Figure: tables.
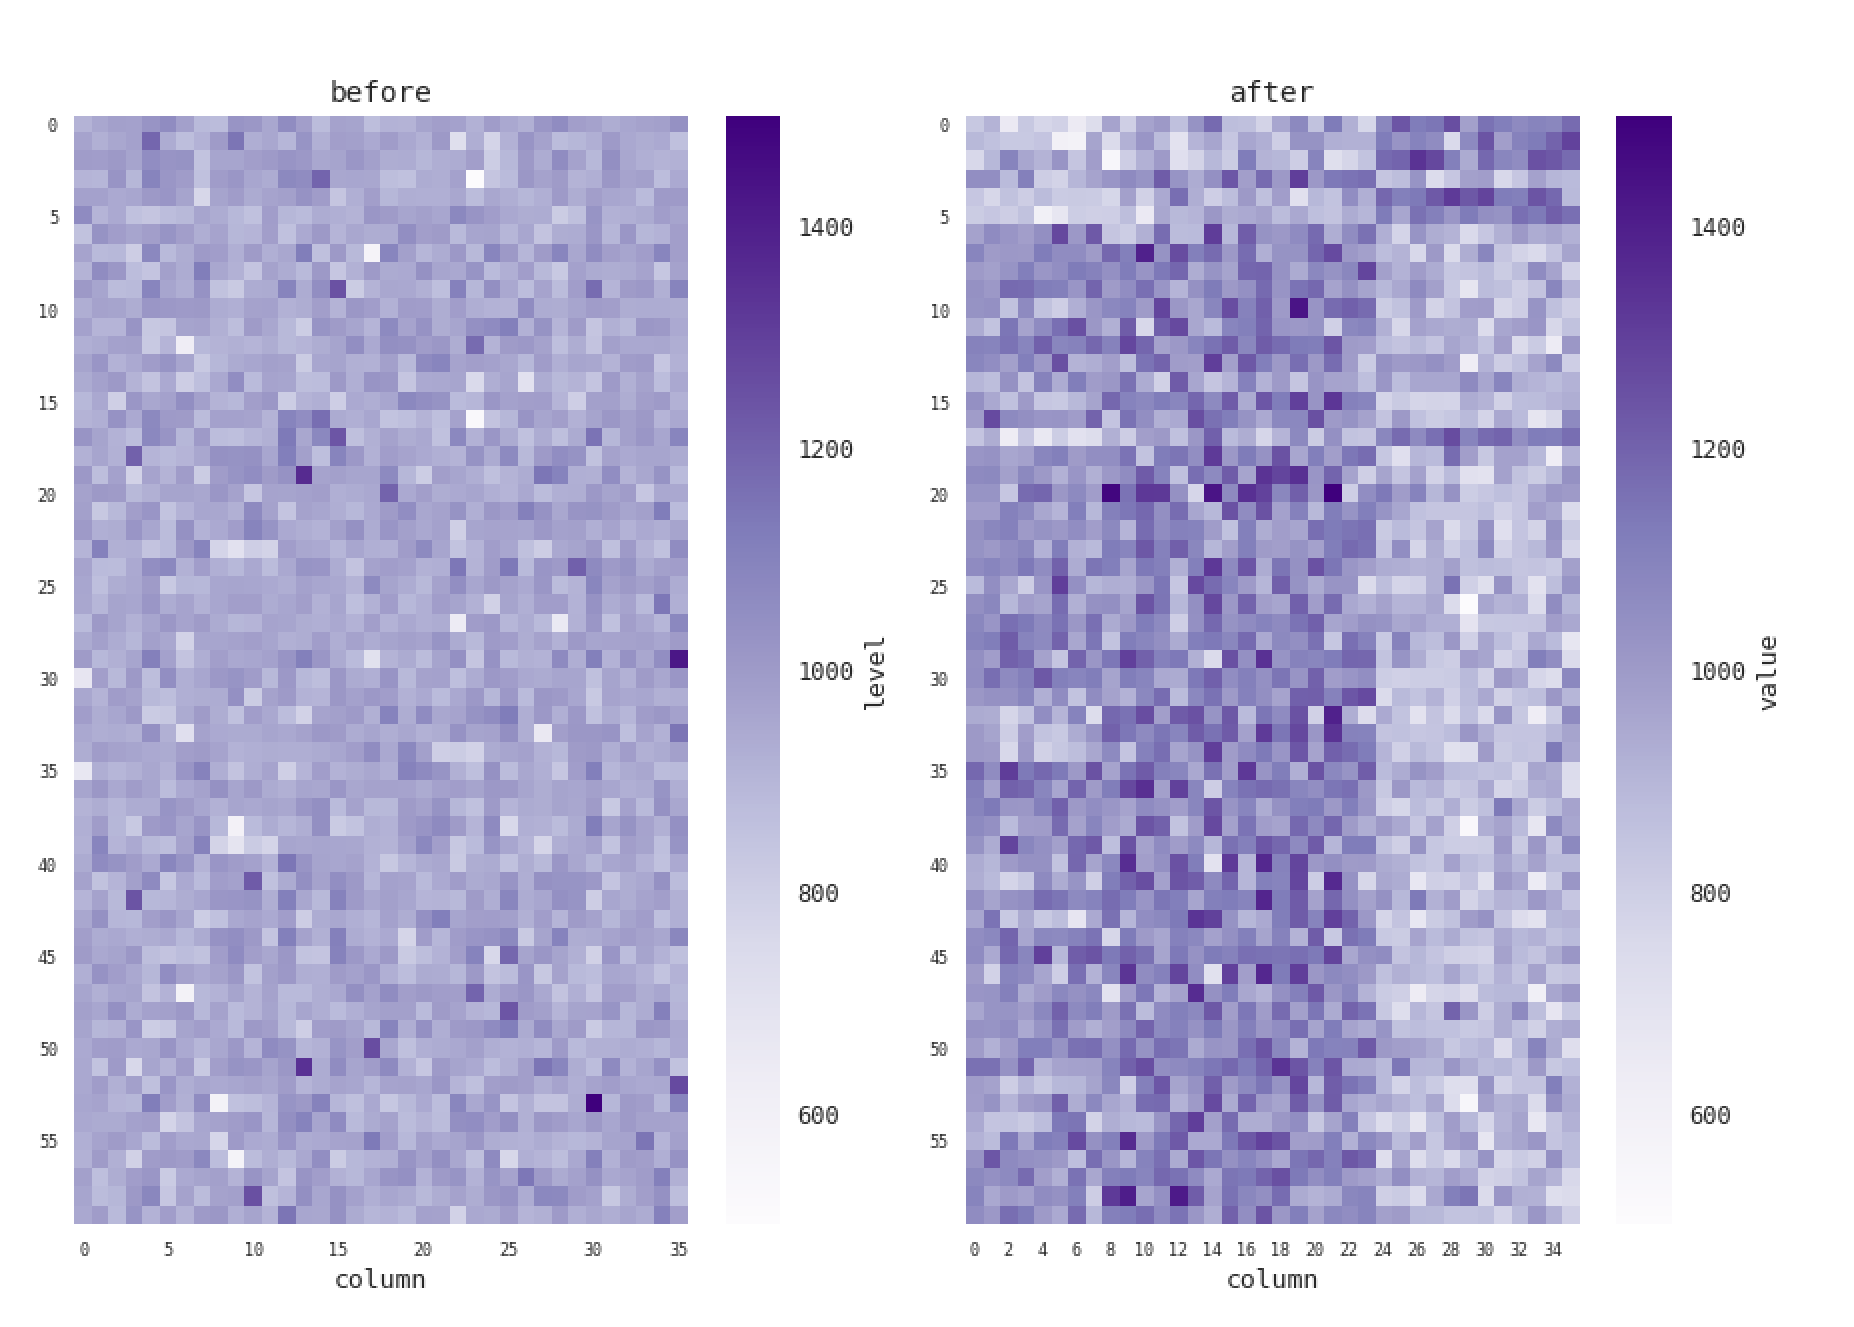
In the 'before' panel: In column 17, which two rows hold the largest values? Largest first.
50, 55
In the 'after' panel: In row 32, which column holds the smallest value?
33
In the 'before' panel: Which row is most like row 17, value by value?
9
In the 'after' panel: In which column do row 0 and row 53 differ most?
28
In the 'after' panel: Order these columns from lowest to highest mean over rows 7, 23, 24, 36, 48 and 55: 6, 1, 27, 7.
27, 1, 7, 6
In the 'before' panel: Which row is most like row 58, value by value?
41
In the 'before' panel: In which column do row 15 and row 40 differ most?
12
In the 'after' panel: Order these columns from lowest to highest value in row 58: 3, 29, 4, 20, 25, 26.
26, 25, 20, 3, 4, 29
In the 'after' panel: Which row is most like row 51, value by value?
57
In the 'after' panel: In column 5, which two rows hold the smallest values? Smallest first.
1, 5
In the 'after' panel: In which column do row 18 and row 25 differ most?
23
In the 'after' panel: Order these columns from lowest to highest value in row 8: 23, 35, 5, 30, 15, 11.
35, 30, 15, 5, 11, 23
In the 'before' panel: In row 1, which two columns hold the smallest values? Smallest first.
22, 24
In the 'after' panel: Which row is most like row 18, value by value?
48
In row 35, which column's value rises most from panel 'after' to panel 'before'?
30
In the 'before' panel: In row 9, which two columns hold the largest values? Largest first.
15, 30
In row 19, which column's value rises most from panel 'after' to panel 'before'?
27
